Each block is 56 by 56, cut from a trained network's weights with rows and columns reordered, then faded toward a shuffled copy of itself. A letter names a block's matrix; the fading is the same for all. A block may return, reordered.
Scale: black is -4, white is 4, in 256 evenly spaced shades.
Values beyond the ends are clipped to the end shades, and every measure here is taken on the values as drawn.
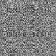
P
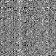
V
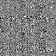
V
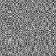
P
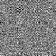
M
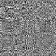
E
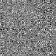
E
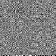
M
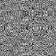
M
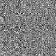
E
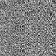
P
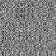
P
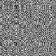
P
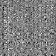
V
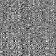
V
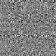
M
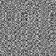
P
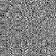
E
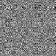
M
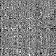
V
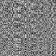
P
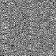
E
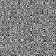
E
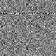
M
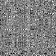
V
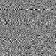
M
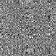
E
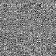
E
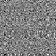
M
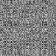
P
